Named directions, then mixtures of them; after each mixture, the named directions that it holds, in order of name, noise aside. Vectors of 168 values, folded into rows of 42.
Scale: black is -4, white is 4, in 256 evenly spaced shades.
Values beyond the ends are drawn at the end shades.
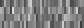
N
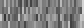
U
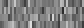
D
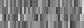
U.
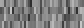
N.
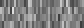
D, N.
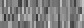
N, U.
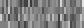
D, U.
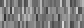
N, U.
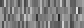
N, U.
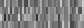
N, U.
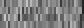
U.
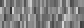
N.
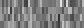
D, N, U.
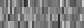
D, N, U.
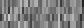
D, U.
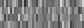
D, N, U.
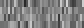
D, N, U.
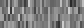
D, N, U.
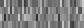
N, U.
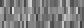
N.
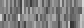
U.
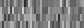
D, N, U.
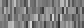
D.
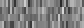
D, N.
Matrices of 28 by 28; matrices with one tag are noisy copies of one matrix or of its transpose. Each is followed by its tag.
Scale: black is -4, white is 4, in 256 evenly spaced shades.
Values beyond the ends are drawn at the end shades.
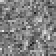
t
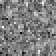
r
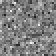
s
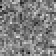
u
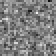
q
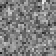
r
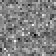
q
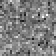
u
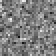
s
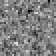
q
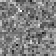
s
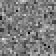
s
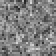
t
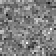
t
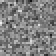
s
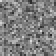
s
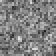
t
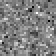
q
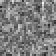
r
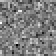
s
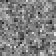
u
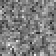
u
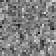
u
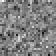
t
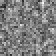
r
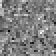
s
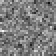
t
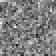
s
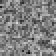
u
